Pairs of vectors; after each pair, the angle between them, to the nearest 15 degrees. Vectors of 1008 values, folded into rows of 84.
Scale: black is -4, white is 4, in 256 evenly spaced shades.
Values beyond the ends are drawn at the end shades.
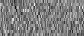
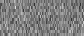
135 degrees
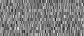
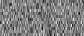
60 degrees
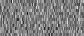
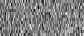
105 degrees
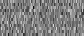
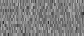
45 degrees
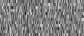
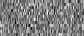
105 degrees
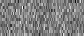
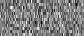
60 degrees
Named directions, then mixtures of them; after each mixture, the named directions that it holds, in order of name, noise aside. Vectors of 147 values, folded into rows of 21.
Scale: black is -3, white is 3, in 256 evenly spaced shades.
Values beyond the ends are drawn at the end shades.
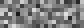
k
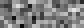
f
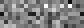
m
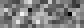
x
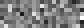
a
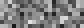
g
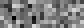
f.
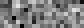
f.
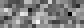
x.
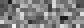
g.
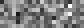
k, m, x.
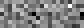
a, m.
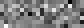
a, g, m.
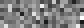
a.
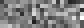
a, f, k.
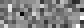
a.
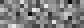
k, m.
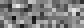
f.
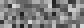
f, g.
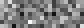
g.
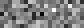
f, k, m.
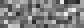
f, k.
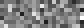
a.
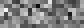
g, k, x.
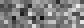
f, m, x.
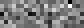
m.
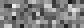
f, g, m.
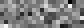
a, g, m.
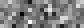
g, x.
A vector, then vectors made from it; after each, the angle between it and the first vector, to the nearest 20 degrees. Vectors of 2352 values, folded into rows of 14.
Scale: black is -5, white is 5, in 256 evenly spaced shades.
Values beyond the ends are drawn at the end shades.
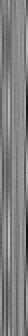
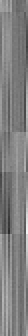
140 degrees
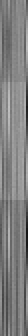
20 degrees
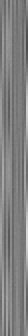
160 degrees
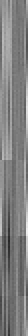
140 degrees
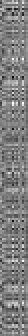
80 degrees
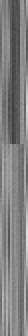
140 degrees
